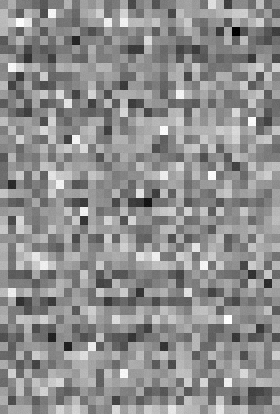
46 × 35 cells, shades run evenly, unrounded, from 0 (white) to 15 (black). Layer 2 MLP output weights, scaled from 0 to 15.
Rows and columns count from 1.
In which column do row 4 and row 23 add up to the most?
30
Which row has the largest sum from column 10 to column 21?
23
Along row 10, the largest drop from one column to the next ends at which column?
17
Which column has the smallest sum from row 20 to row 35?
21
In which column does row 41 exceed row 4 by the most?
5
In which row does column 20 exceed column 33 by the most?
1
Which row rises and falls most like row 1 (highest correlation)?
34
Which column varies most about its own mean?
3
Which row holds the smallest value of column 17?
25
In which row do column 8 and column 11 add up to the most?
13
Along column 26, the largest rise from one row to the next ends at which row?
31
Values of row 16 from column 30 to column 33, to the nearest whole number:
3 7 6 4
